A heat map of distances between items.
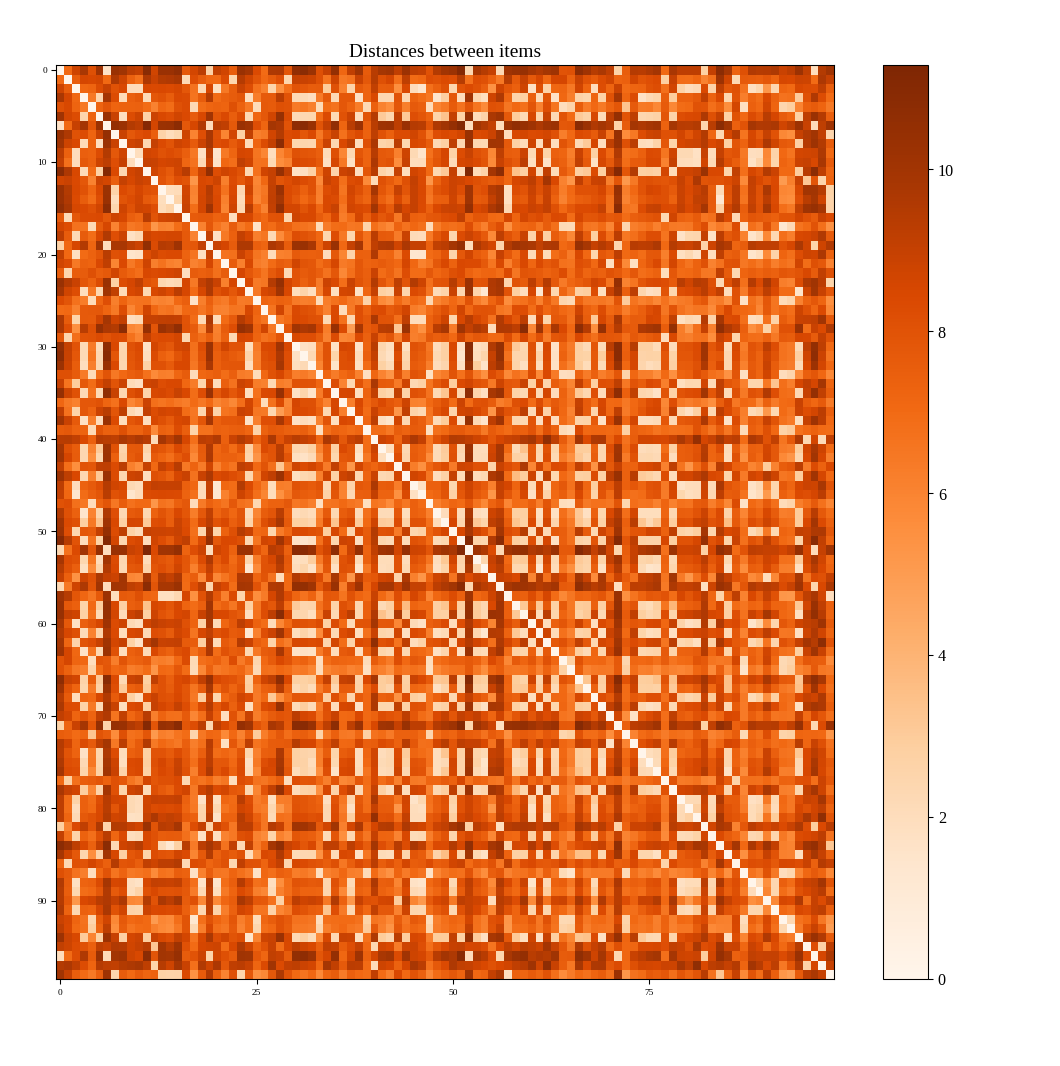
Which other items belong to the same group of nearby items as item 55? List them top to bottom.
28, 43, 90
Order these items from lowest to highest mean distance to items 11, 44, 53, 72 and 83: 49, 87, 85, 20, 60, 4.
85, 49, 87, 4, 20, 60
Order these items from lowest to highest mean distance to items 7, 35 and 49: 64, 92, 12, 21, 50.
92, 64, 21, 12, 50
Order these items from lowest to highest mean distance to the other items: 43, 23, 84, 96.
43, 23, 84, 96
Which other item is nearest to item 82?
56
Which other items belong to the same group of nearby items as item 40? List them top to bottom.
12, 95, 97
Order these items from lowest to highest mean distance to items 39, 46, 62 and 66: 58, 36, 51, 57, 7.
58, 51, 36, 57, 7
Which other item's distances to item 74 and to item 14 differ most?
84
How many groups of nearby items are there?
10
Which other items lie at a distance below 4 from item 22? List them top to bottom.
1, 16, 29, 77, 86
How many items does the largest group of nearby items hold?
31
